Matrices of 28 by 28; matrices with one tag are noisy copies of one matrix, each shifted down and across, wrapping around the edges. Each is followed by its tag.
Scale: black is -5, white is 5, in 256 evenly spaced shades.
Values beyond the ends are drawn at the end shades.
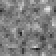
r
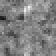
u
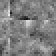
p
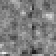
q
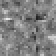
q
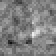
u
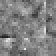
p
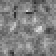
r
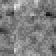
u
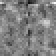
q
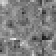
q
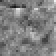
p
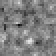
r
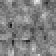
r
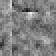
p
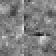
p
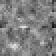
q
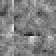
p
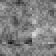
u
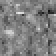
q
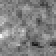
u
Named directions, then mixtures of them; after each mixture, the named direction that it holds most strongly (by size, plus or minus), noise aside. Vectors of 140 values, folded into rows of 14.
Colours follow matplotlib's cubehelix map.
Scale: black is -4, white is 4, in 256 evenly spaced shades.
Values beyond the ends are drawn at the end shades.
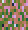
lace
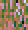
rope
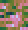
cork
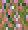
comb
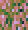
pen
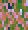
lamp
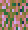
pen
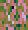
comb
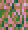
comb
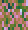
lamp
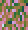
lace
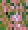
comb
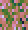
pen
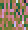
rope
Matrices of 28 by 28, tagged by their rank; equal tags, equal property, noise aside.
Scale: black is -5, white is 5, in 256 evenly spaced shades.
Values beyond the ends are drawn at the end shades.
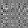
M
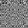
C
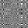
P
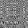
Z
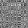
M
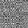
Z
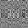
M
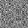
Z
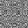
C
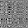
C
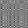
P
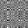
P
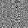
Z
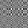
P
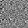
Z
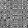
Z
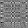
P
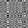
P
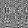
C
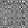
C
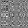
C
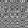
C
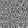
Z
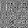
Z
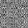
Z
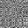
C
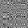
C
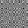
M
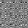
C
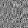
C
